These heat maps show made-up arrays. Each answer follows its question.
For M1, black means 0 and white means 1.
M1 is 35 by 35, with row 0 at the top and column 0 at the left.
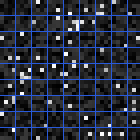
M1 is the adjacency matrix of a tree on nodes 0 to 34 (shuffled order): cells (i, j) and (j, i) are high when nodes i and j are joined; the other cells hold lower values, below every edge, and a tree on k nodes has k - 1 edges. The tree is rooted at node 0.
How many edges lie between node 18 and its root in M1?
6
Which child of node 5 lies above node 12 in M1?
19
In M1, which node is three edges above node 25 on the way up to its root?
7
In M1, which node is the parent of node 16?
21
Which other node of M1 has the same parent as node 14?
34
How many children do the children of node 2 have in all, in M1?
2
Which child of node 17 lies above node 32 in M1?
3
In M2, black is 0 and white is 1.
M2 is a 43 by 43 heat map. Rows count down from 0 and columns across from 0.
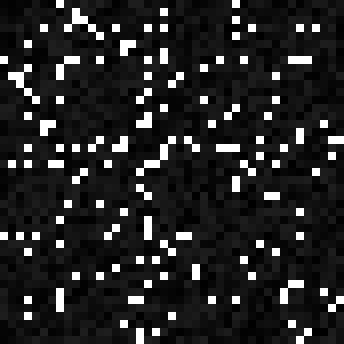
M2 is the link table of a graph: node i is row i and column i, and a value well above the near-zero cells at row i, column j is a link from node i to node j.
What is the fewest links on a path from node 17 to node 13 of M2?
3
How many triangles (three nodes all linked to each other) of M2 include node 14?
2
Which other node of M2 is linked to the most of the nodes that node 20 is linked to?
node 9
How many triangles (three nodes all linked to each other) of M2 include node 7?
4
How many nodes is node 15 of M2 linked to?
6
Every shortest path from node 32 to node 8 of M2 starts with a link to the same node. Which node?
node 30
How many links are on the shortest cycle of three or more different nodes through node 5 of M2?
4
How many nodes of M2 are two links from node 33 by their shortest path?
4
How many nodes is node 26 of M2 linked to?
2
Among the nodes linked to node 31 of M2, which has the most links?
node 3
